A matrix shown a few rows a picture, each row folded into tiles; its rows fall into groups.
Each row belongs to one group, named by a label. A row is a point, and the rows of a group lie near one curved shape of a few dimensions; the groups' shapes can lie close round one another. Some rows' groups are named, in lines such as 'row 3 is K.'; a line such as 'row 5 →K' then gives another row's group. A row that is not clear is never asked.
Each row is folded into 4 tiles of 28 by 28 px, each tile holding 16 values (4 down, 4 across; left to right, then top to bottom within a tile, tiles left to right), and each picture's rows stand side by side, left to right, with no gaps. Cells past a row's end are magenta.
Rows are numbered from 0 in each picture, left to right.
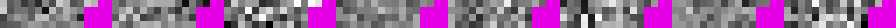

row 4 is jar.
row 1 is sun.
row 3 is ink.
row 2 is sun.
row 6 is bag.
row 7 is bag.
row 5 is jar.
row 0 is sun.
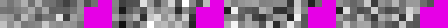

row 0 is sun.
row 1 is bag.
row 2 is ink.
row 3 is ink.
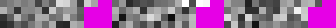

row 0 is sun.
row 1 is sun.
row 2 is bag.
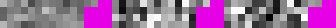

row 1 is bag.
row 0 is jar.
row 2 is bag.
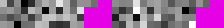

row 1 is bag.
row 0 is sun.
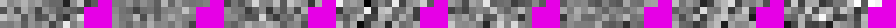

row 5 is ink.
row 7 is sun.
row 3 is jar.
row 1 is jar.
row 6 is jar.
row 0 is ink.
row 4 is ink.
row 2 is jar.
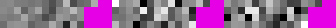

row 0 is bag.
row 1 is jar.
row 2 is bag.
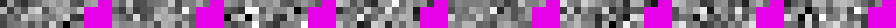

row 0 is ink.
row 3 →jar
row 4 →sun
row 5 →ink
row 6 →bag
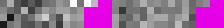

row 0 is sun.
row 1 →bag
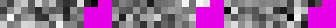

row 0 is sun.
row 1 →sun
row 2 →ink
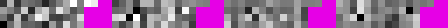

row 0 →sun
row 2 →jar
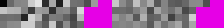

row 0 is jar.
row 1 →ink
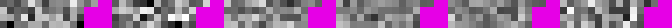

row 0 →bag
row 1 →ink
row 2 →ink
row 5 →ink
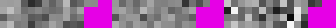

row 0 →bag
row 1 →sun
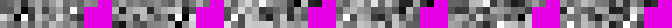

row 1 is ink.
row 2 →sun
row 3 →sun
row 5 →ink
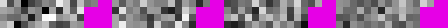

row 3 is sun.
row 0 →sun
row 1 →ink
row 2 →bag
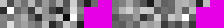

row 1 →ink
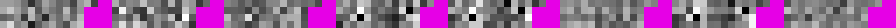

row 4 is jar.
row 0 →bag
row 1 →ink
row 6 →jar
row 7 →jar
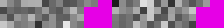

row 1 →jar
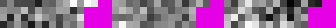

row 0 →sun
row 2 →sun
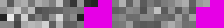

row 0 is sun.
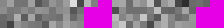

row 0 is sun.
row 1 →ink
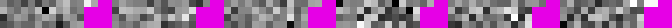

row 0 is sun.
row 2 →ink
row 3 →jar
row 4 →ink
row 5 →sun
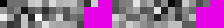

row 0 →jar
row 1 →sun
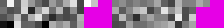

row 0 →sun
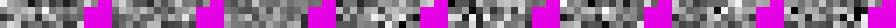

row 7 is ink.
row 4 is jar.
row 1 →ink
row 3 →ink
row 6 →sun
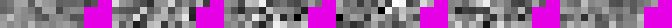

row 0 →sun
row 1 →jar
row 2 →ink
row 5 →jar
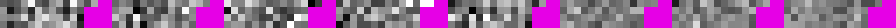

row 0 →bag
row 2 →ink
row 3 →sun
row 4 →jar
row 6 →jar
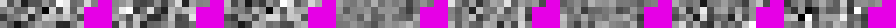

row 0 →sun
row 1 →bag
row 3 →ink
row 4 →jar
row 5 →jar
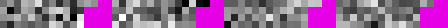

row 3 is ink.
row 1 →sun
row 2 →sun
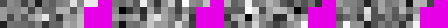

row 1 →bag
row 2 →bag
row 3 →bag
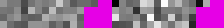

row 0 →sun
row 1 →jar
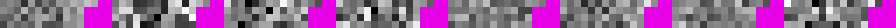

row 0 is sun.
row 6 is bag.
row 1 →bag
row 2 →sun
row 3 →bag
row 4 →ink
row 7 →jar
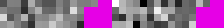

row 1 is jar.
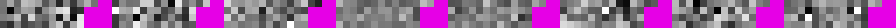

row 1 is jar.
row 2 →ink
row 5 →sun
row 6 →sun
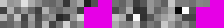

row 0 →ink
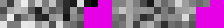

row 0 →sun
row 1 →ink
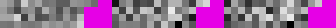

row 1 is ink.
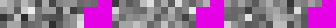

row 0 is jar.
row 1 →jar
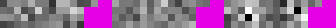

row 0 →bag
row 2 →jar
